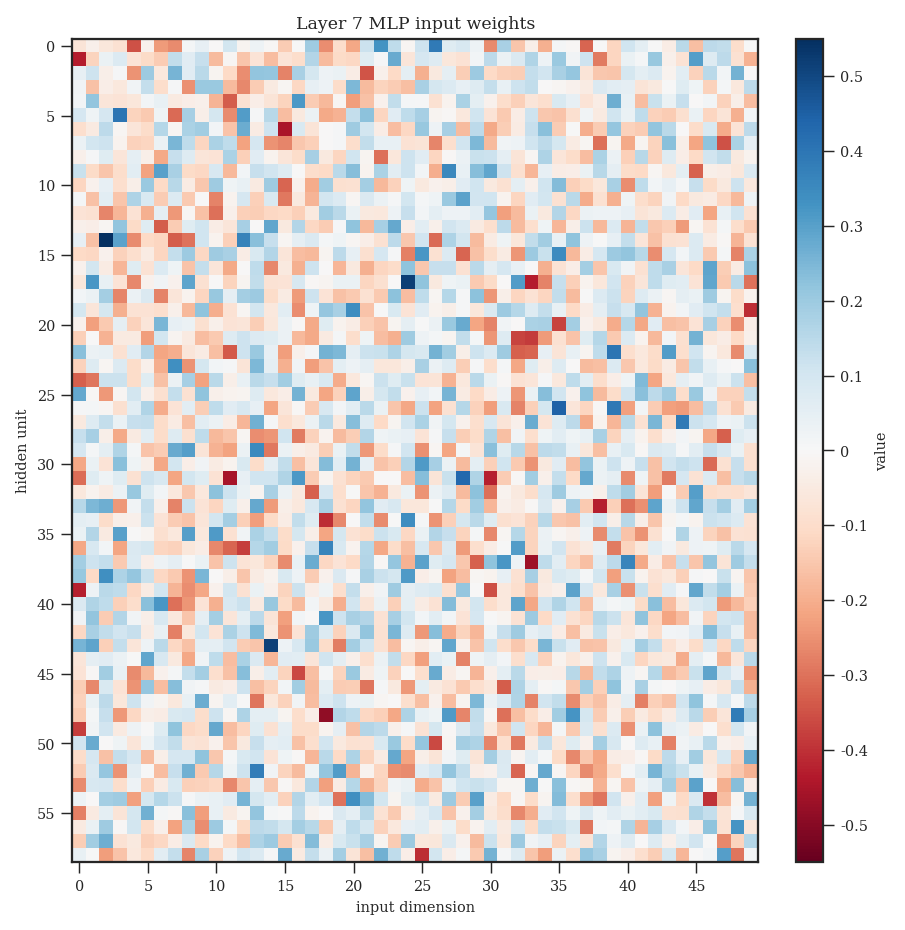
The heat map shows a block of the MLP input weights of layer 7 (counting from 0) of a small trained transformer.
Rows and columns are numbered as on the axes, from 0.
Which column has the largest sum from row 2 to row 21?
27
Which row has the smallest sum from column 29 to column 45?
21
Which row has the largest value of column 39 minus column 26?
26
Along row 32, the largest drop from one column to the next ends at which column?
30
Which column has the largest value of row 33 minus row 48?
18
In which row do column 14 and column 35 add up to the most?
43
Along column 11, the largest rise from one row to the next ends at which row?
32
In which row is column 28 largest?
31
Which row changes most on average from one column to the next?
37
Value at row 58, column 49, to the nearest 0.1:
0
